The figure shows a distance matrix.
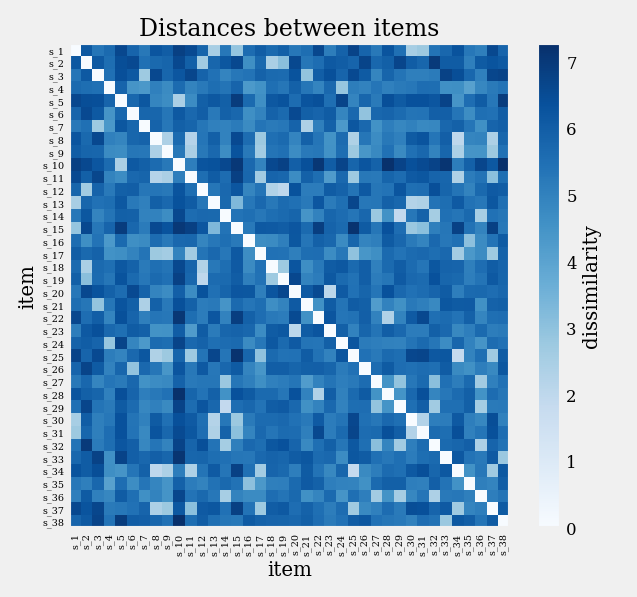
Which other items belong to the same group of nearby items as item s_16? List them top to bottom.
s_35
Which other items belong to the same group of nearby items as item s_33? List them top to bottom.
s_38
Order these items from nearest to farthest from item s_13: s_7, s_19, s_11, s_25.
s_7, s_19, s_11, s_25
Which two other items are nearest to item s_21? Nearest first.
s_7, s_3
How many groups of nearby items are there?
12
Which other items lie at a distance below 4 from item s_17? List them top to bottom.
s_8, s_9, s_11, s_25, s_34, s_37
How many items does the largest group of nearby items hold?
7
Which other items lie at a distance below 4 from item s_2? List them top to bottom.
s_12, s_18, s_19
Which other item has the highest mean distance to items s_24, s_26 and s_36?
s_10
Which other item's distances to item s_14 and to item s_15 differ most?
s_29
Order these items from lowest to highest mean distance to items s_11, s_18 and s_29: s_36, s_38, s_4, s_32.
s_36, s_32, s_4, s_38
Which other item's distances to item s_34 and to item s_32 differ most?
s_25
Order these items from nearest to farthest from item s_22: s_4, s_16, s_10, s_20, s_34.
s_4, s_34, s_16, s_20, s_10
